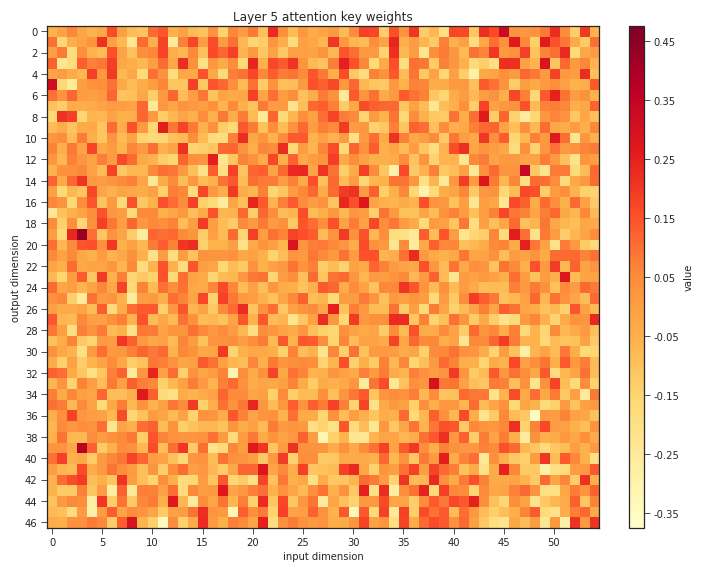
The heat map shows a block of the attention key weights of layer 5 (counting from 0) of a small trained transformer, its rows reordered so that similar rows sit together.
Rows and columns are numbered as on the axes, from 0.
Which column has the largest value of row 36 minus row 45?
18
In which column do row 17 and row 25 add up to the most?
25
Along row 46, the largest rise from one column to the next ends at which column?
52
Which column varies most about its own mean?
34
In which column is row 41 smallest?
49
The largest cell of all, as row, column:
19, 3
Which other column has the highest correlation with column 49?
22
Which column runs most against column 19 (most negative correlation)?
11
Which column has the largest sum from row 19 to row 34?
46
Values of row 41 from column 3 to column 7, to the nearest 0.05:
0.15 -0.05 0 0.1 0.05
